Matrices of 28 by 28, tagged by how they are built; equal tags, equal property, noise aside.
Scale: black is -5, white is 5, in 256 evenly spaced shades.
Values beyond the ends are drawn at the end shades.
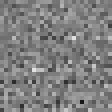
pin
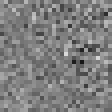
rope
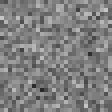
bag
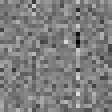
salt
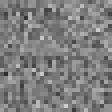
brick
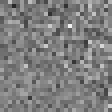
rope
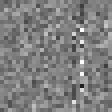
salt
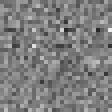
pin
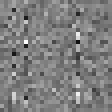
salt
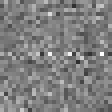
pin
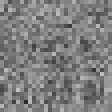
brick
